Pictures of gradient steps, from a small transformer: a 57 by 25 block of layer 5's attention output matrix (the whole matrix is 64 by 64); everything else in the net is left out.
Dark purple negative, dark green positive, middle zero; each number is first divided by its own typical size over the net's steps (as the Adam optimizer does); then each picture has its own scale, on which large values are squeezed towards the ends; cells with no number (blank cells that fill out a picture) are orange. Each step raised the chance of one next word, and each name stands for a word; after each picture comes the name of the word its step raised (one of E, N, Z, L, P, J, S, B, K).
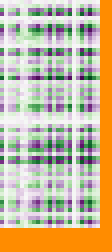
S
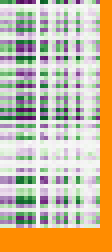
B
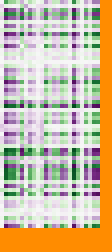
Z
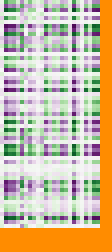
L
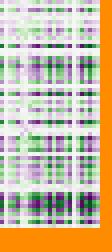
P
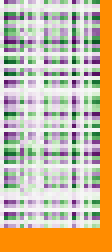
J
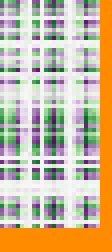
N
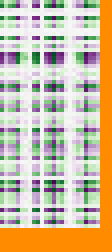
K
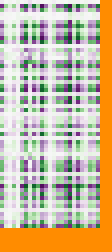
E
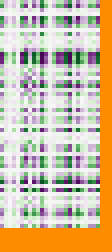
K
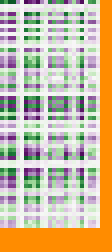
B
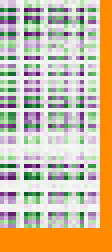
Z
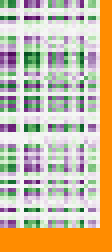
K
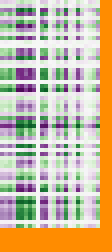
L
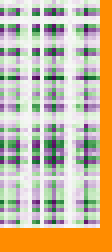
S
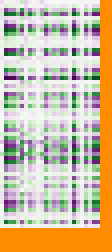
S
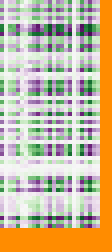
L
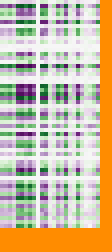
E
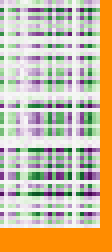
Z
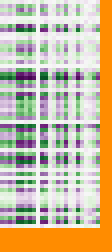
S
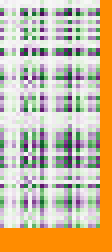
S
